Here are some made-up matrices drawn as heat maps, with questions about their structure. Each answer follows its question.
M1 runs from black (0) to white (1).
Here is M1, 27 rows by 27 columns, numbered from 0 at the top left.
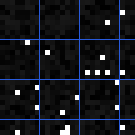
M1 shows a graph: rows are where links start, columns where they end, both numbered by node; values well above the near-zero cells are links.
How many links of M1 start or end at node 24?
3
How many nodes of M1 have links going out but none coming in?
11
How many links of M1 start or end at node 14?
4
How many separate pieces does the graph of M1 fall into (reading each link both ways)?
7
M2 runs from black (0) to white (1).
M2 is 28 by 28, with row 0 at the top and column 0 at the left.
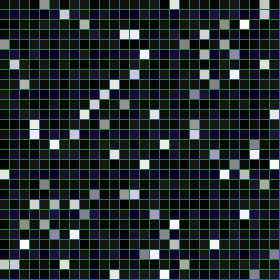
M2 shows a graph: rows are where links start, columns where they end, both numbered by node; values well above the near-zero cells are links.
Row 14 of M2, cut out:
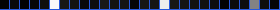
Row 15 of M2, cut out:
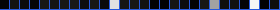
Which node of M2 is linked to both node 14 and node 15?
node 25
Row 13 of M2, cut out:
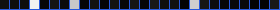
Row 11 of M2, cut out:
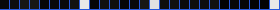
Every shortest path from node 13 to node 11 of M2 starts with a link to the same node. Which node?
node 7
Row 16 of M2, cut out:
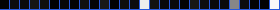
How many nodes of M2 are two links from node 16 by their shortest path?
4
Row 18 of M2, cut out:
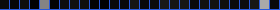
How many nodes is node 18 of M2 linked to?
2
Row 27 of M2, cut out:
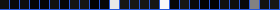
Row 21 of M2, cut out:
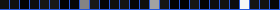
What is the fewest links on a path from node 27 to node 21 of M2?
3
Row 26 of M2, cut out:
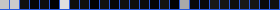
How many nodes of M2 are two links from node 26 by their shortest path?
2
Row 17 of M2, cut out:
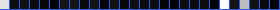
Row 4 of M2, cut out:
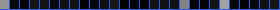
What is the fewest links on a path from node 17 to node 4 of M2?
2
